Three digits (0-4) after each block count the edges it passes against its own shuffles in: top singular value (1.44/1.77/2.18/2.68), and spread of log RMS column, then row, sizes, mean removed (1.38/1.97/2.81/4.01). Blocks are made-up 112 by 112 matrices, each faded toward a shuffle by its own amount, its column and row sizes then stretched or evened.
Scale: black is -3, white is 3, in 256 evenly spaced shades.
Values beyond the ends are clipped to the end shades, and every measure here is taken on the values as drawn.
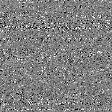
0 1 3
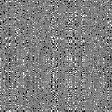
4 3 1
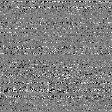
1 0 4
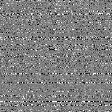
3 0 4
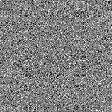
3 0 1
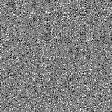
3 0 1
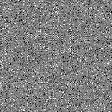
3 1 0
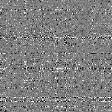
3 2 3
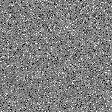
1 0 0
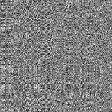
4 2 0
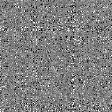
2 3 3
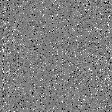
0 2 0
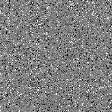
2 2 1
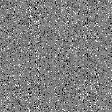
1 3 1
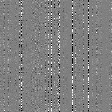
4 4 0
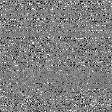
1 0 4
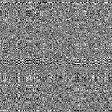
4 2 3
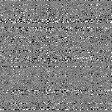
2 2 4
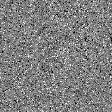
1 1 0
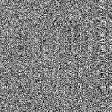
3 2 0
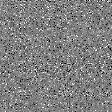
2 1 2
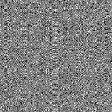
4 2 1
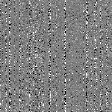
2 4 1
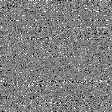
2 0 3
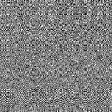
4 1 3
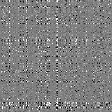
4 3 3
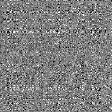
3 2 3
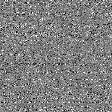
0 0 3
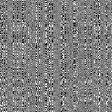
4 4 0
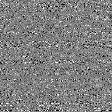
2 0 3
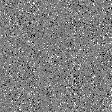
1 2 1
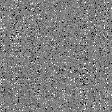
2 2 1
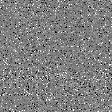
1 1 2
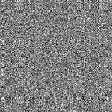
3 1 1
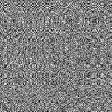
4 1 2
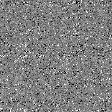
0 1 2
